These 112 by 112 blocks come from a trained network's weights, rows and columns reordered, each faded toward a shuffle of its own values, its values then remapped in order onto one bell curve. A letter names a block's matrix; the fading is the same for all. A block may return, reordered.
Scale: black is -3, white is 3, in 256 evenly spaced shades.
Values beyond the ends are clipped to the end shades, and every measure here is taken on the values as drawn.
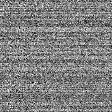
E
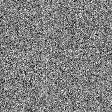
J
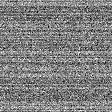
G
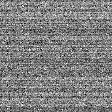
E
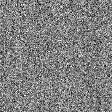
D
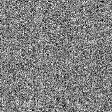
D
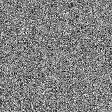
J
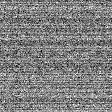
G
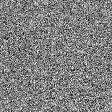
J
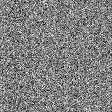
J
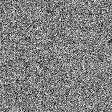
J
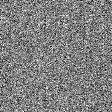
D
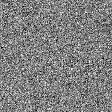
J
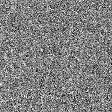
D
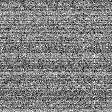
G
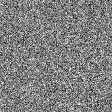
J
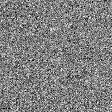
D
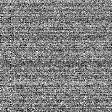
E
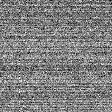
G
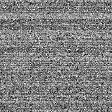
E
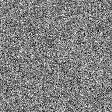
J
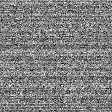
E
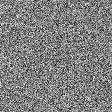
J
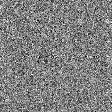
D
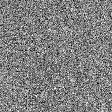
J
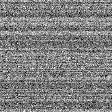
G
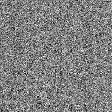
D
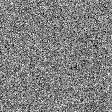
J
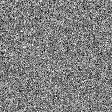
J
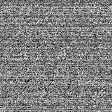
E
